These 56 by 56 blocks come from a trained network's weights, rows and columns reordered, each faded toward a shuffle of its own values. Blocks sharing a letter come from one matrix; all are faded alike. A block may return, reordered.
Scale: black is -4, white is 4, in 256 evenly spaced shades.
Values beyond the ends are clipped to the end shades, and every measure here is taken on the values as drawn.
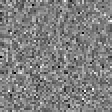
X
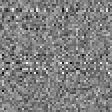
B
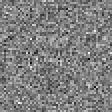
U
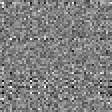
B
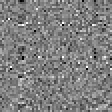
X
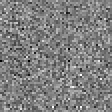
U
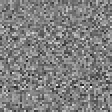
U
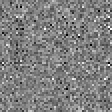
X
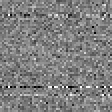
B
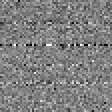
B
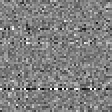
B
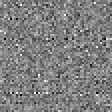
X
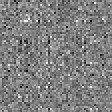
X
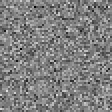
U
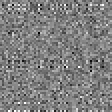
B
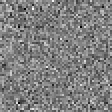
U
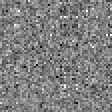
X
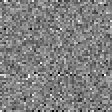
X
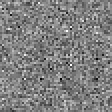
U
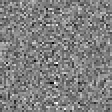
U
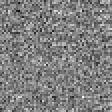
U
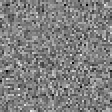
U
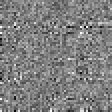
B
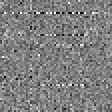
B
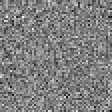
U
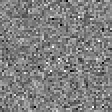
X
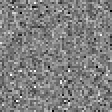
X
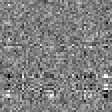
B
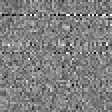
B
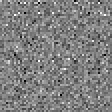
X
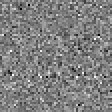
X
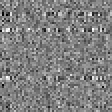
B
